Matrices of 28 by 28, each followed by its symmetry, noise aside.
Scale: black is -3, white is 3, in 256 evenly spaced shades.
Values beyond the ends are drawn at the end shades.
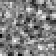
symmetric across the other diagonal.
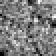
symmetric across the other diagonal.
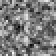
mirrored top to bottom.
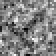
symmetric across the other diagonal.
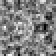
mirrored top to bottom.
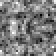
mirrored top to bottom.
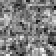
antisymmetric.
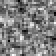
antisymmetric.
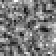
symmetric across the other diagonal.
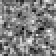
antisymmetric.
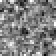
symmetric across the other diagonal.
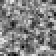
no symmetry.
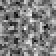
mirrored top to bottom.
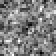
symmetric.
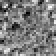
symmetric.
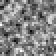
symmetric.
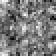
mirrored top to bottom.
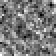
symmetric across the other diagonal.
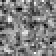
antisymmetric.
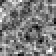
symmetric.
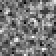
symmetric across the other diagonal.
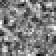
symmetric.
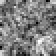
symmetric.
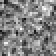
no symmetry.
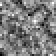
symmetric across the other diagonal.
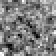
symmetric across the other diagonal.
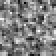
antisymmetric.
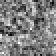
antisymmetric.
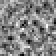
symmetric.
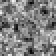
symmetric across the other diagonal.
